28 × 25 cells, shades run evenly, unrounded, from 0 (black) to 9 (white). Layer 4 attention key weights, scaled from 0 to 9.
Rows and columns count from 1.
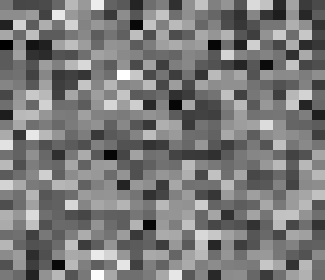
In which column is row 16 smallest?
9
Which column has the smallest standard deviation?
2
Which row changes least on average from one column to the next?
12
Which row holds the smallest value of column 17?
5
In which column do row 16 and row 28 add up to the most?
8
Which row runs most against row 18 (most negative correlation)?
25
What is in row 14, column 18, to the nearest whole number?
6
